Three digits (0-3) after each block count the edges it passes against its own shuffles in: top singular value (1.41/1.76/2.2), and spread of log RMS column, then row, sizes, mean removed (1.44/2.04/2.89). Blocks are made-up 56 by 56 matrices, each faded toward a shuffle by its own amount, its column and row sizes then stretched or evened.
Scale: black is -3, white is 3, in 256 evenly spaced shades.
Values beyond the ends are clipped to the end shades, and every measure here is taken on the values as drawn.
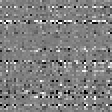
3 2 3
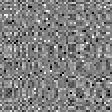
3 0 0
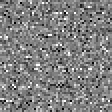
0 0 1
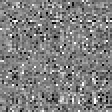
2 0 1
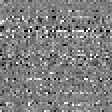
2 0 3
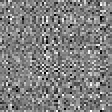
3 2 0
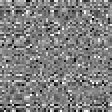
3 0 2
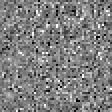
2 1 1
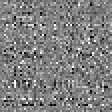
2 2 2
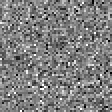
2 0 0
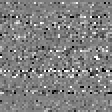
0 0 3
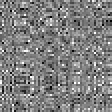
3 2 1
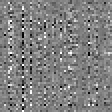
2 3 1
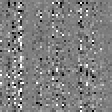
0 3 1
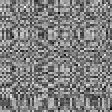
3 0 1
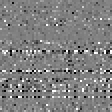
3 0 3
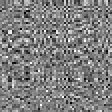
3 1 2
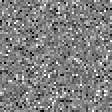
0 0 0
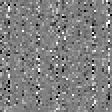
0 3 0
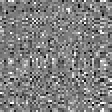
3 1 1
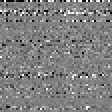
1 0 3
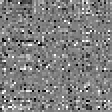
2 1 2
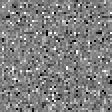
0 1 1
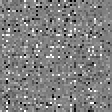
0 2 2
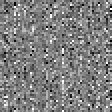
0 3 0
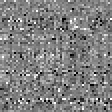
2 0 2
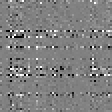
3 2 3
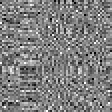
3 0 0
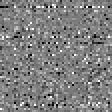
2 1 2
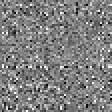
2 2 1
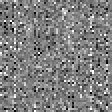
1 2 0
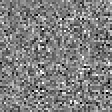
1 1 1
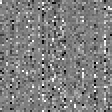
1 3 0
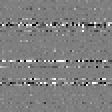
2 0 3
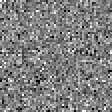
0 0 1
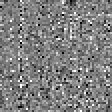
1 2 1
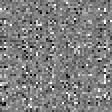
2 2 1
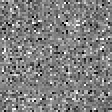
0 1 2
